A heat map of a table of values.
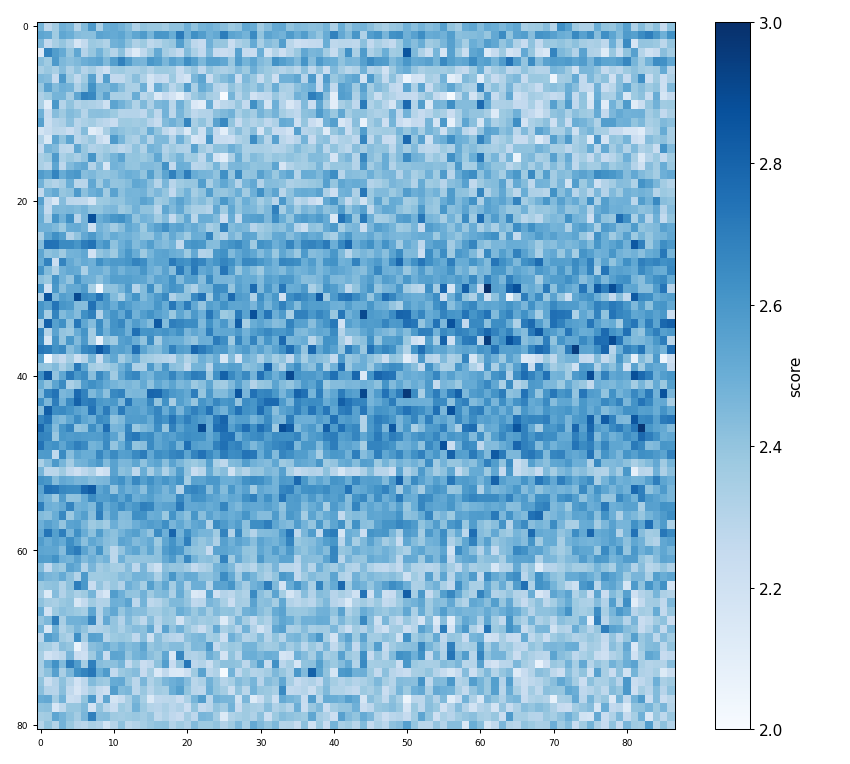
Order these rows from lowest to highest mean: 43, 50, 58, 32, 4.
50, 58, 4, 32, 43
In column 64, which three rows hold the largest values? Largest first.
36, 30, 4
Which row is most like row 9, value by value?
13
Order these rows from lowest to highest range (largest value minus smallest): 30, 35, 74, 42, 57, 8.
57, 35, 42, 8, 74, 30
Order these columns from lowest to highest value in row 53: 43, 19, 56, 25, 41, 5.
19, 56, 25, 43, 41, 5
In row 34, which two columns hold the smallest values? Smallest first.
41, 58
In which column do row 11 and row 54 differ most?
44
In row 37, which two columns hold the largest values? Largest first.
73, 8
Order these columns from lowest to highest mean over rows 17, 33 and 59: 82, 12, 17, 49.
49, 82, 17, 12
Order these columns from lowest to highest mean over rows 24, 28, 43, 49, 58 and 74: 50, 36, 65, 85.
65, 50, 85, 36
